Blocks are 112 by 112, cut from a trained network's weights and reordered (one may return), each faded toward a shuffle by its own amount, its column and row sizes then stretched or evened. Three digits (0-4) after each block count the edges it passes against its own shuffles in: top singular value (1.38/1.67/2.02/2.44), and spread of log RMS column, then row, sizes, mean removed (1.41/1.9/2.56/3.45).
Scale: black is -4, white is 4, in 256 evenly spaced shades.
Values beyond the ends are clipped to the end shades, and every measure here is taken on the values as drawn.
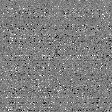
1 1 3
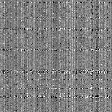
4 3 3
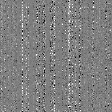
2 4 0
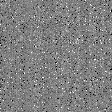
0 1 1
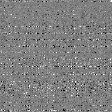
1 1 4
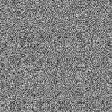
3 0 0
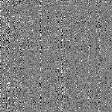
0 4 3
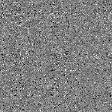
0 2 2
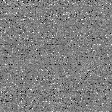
0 0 2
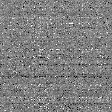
2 1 2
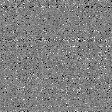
0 1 3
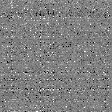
2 2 3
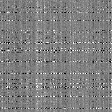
4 2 4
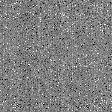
0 0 1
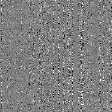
1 4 2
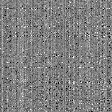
3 2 2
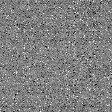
0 2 0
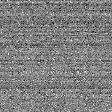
3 1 1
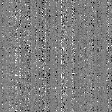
2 4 1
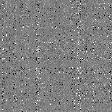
0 3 2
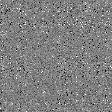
0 2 2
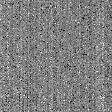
2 1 0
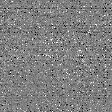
1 1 2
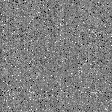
0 0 0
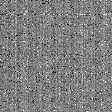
2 0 2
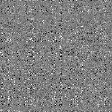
0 3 3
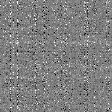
1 3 0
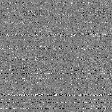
1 1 4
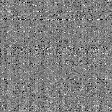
2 0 3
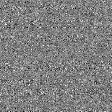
0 0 3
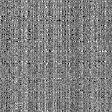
4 1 3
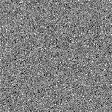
1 0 0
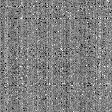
3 1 2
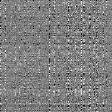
3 4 0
